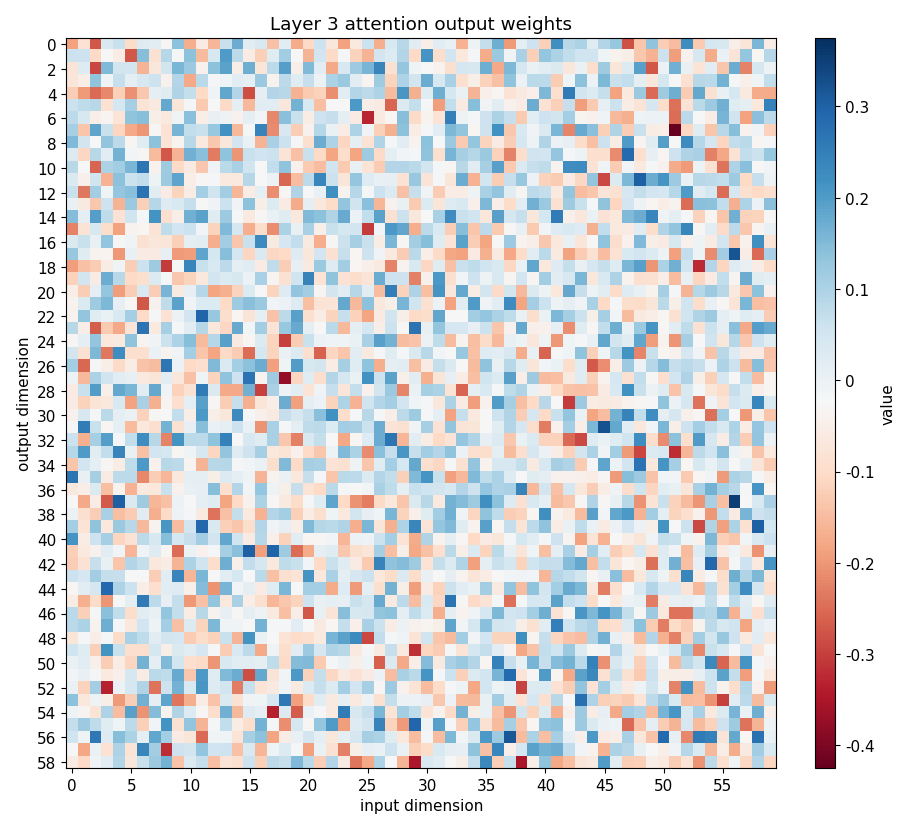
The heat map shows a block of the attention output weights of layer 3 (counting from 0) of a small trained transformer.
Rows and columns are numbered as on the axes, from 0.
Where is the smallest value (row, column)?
7, 51
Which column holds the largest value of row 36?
38
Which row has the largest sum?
14
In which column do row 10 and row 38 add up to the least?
2
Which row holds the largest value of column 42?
4
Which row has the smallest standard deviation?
3
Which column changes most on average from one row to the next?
6
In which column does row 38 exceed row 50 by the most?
55
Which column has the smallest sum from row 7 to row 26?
17
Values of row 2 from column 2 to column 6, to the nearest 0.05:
-0.3 0.15 0.05 0.05 -0.15
